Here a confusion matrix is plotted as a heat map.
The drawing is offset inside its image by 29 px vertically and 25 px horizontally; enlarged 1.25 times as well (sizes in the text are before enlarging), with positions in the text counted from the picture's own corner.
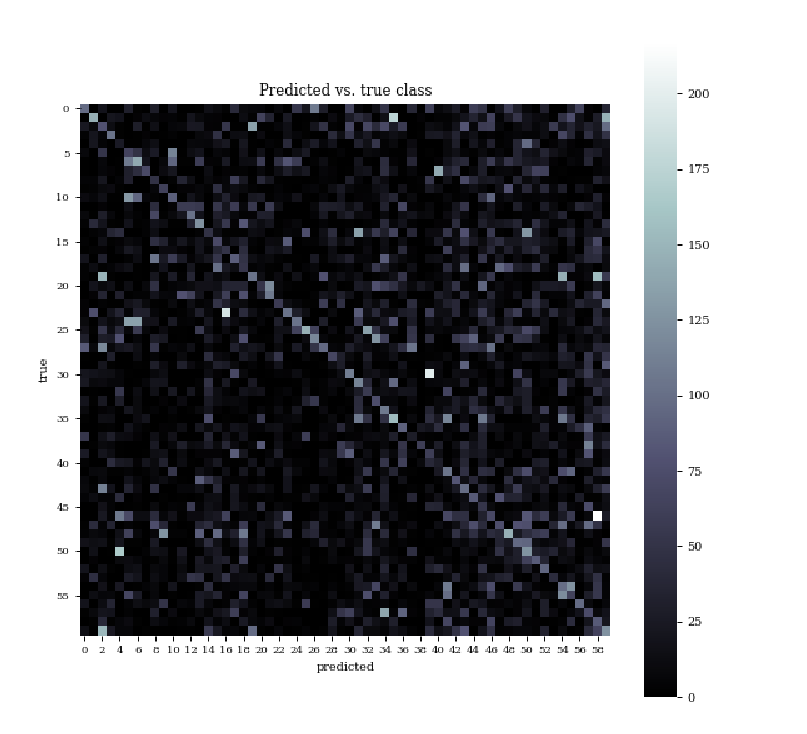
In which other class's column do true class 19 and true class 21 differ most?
54
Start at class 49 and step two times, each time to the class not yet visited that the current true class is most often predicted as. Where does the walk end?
4
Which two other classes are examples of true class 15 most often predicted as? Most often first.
23, 58
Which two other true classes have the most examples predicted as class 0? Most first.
27, 37
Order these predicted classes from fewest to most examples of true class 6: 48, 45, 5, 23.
45, 48, 23, 5
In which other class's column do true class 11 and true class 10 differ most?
5
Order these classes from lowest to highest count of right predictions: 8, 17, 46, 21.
8, 46, 17, 21
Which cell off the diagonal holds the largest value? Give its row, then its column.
46, 58
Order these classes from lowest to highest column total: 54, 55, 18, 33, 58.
33, 55, 18, 54, 58
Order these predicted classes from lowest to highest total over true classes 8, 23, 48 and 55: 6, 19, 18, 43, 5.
19, 6, 43, 5, 18
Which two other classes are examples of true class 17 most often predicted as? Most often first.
8, 34
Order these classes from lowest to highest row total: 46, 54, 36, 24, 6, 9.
9, 36, 54, 24, 6, 46
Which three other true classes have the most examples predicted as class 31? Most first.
14, 35, 23
